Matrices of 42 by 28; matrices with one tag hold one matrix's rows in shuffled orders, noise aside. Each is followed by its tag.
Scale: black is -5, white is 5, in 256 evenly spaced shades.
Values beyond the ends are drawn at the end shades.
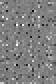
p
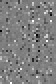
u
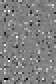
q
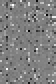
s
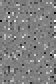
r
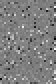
r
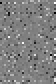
r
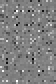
p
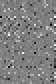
r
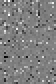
q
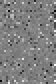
r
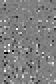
q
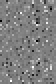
u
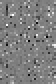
s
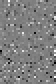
r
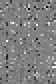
s
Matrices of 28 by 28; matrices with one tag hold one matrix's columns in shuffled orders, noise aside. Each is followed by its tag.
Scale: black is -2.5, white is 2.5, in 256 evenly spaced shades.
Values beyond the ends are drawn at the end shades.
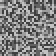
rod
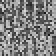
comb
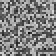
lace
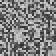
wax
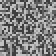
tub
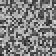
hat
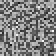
wax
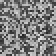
tub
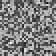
rod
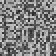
wax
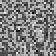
wax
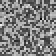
hat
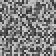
lace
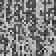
comb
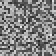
rod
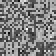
wax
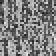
comb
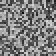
hat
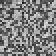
hat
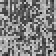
comb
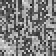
comb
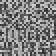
wax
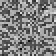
rod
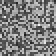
rod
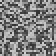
wax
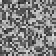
hat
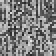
comb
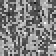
comb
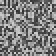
hat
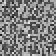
tub
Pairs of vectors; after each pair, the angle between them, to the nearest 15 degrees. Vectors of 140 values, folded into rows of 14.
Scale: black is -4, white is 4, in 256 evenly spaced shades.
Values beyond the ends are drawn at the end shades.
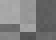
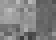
30 degrees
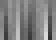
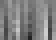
15 degrees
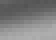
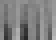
105 degrees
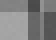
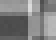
150 degrees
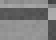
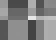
105 degrees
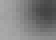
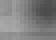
15 degrees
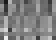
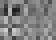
60 degrees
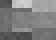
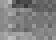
150 degrees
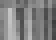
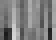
90 degrees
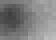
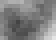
60 degrees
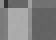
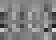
90 degrees
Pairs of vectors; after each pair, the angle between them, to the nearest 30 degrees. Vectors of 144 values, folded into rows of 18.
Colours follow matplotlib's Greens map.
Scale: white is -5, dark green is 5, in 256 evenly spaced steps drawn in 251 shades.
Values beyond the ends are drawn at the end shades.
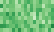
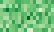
120 degrees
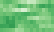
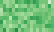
120 degrees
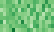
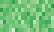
150 degrees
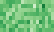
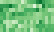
60 degrees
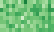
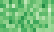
150 degrees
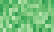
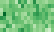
120 degrees
